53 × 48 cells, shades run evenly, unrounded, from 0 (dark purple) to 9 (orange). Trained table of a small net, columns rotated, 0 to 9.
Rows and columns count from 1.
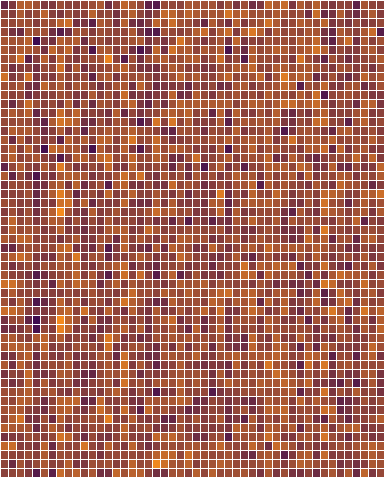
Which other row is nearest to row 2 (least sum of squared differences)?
33
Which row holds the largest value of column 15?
53
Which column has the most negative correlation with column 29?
8
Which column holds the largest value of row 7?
14
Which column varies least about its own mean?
30
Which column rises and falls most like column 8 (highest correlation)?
48
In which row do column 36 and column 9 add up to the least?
15
